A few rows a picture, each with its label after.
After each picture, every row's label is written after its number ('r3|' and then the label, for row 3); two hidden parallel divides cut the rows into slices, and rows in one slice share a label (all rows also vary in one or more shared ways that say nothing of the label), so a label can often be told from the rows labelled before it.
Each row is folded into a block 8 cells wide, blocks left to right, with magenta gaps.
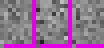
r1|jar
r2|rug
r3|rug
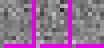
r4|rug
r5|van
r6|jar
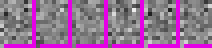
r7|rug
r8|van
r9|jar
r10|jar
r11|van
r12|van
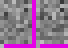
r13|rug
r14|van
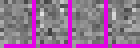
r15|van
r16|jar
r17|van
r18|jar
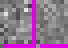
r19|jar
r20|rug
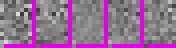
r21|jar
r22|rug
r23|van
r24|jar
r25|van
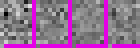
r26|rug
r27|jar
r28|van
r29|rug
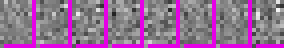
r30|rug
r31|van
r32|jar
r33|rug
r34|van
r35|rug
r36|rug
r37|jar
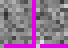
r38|rug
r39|van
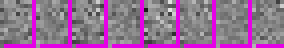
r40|rug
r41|jar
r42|rug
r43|van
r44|rug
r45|rug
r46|van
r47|van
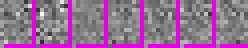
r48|van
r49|jar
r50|van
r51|jar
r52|jar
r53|jar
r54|jar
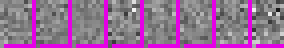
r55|van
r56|van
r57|van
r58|van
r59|rug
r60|rug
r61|van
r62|jar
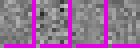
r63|rug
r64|rug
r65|van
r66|jar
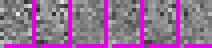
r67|jar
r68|rug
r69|rug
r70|van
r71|rug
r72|rug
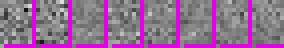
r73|rug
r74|rug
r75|van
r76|jar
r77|van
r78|van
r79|rug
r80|rug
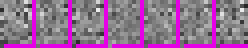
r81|rug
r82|jar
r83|van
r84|van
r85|rug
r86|van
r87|jar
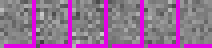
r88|van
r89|van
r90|van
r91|van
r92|van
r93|van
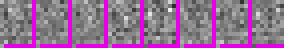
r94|rug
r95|jar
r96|rug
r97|rug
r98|jar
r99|jar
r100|van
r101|jar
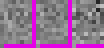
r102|jar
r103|jar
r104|van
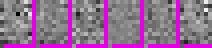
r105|rug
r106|van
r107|rug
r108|van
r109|rug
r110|rug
